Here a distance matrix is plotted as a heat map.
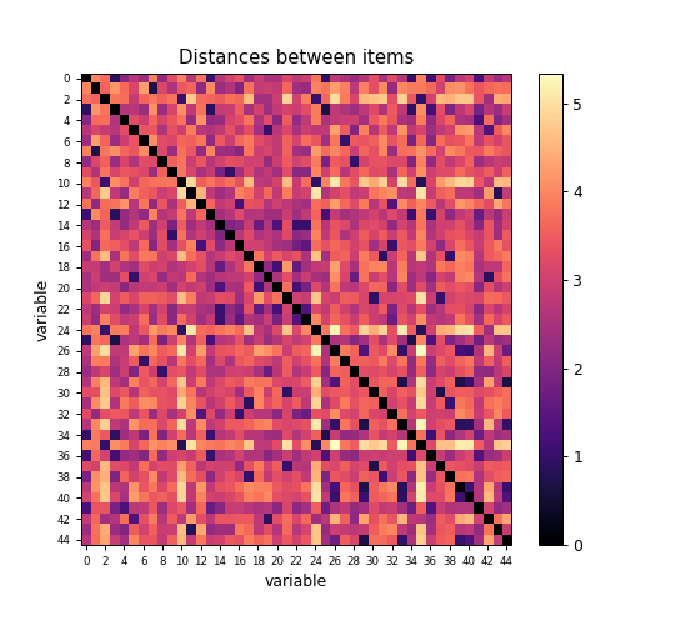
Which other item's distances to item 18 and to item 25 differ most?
3
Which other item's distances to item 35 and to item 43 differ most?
11
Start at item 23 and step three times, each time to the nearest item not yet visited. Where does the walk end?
20
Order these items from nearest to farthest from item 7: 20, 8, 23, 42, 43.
23, 20, 8, 43, 42
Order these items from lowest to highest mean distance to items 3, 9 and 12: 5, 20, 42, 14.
14, 20, 5, 42
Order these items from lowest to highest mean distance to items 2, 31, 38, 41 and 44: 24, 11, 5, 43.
5, 43, 11, 24
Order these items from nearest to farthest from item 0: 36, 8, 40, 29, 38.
36, 38, 8, 29, 40
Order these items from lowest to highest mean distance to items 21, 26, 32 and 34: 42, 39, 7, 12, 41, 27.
41, 39, 12, 27, 7, 42
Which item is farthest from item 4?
12
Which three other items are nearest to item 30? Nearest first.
37, 21, 16
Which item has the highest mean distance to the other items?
35
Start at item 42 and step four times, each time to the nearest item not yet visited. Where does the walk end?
8
